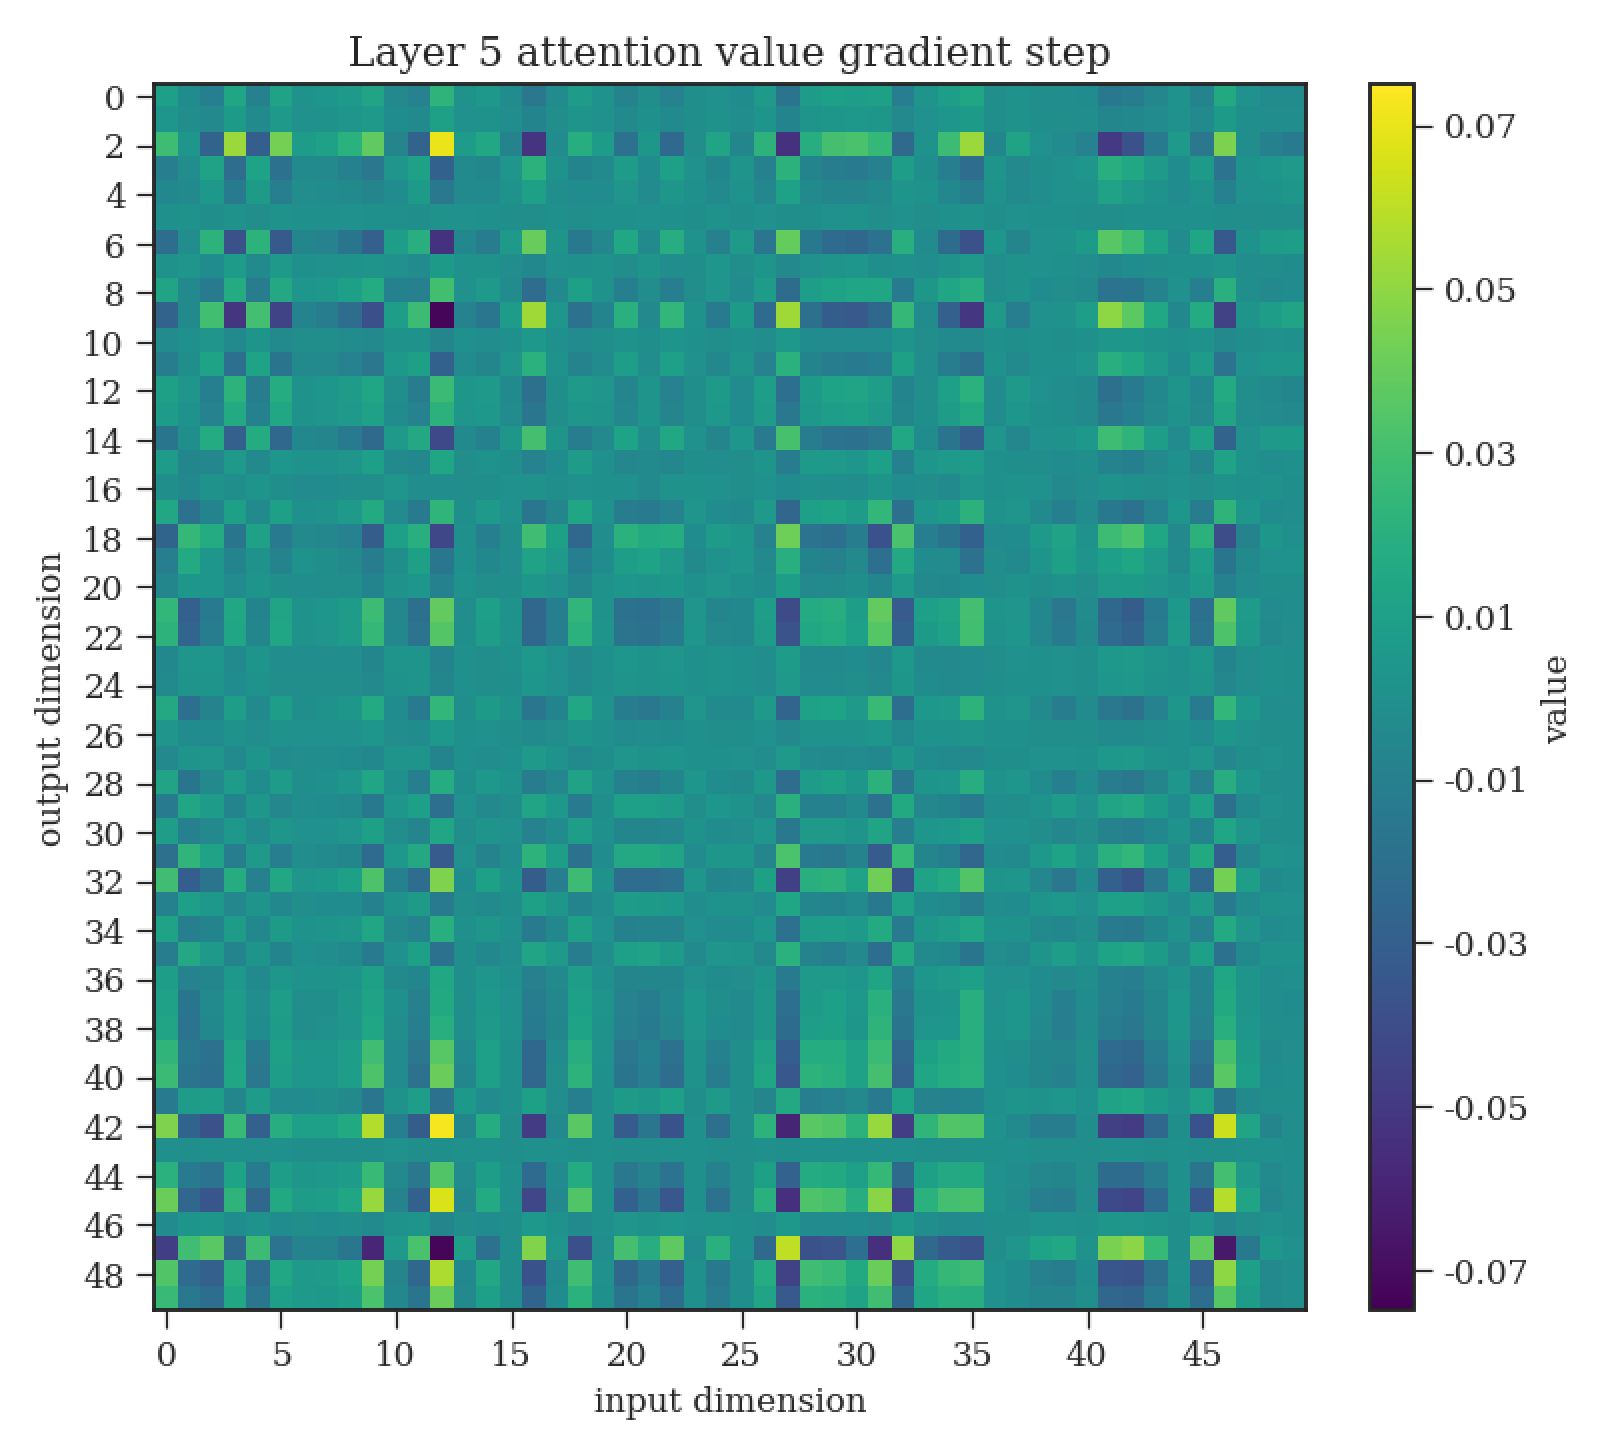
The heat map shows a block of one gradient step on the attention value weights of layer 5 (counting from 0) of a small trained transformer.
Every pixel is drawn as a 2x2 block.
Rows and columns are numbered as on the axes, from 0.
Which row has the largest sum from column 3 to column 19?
2
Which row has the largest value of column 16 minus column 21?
9
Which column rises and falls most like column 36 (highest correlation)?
15
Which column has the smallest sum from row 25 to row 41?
27
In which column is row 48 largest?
12
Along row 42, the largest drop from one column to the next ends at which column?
32
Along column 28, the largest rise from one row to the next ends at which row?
48
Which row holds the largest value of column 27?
47
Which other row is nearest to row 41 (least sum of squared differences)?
29
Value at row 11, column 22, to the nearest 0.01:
0.01
